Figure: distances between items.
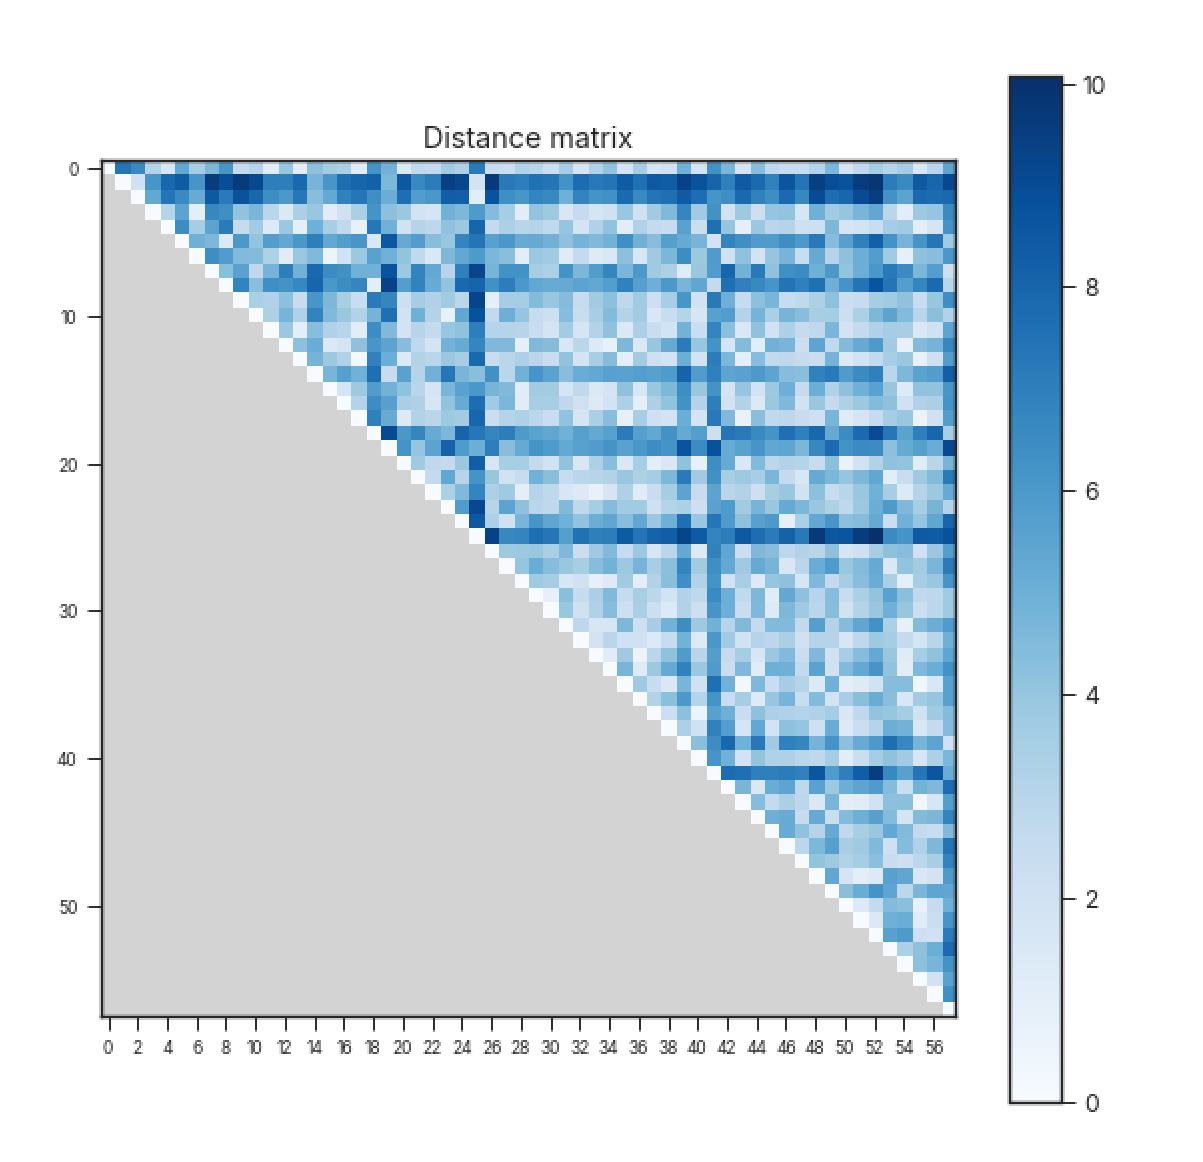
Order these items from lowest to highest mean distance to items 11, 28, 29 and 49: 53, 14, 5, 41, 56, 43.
43, 56, 53, 5, 14, 41
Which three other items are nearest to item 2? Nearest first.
25, 1, 14
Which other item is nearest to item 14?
19
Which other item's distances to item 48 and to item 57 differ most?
52
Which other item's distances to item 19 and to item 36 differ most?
49
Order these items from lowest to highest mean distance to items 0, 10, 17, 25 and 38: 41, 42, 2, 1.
42, 2, 41, 1
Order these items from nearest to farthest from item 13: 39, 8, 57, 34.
34, 39, 57, 8
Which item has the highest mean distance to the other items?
1
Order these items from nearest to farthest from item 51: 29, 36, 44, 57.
29, 36, 44, 57
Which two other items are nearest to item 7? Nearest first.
39, 57
